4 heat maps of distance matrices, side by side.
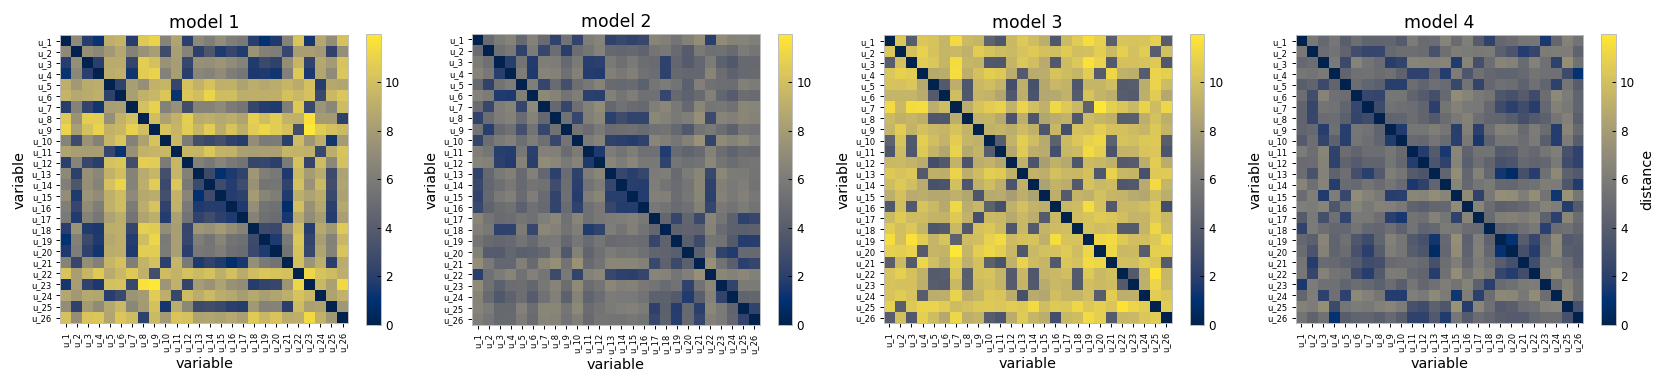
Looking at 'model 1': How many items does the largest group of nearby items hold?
9
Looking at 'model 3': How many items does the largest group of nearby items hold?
8
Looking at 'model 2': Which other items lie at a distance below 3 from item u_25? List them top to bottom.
u_17, u_19, u_21, u_26
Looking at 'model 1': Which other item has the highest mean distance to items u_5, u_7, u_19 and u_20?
u_9
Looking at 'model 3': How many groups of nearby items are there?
6
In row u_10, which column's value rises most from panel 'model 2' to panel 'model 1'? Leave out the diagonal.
u_22
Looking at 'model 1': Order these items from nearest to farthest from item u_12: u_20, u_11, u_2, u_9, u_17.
u_20, u_17, u_2, u_11, u_9
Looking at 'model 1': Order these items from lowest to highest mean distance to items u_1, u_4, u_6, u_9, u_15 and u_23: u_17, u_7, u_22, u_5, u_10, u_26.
u_7, u_17, u_10, u_5, u_22, u_26
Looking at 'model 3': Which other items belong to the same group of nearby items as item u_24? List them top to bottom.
u_4, u_13, u_20
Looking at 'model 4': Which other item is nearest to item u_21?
u_2
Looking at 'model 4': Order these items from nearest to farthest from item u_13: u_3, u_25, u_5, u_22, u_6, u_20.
u_20, u_22, u_6, u_25, u_5, u_3
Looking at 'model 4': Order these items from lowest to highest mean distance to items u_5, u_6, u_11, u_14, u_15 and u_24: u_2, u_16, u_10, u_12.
u_10, u_12, u_2, u_16
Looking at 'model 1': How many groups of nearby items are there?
5
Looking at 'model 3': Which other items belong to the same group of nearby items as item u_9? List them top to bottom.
u_15, u_17
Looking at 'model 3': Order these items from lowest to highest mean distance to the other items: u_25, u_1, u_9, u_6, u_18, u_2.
u_6, u_18, u_1, u_9, u_2, u_25
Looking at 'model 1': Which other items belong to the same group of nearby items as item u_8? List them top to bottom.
u_26
